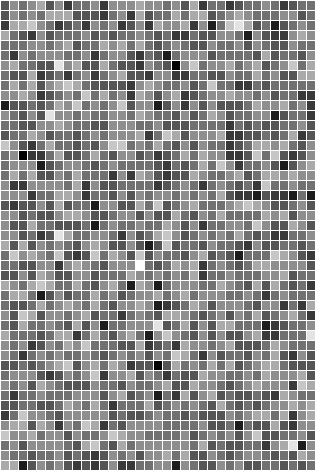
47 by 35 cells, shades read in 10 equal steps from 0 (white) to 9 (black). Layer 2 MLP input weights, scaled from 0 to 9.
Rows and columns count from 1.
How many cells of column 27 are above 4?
36
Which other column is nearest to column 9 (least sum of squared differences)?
17
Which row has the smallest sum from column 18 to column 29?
21
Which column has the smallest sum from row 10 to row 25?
7
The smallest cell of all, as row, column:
27, 16
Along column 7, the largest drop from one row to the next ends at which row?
24
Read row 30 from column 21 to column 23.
3 5 4
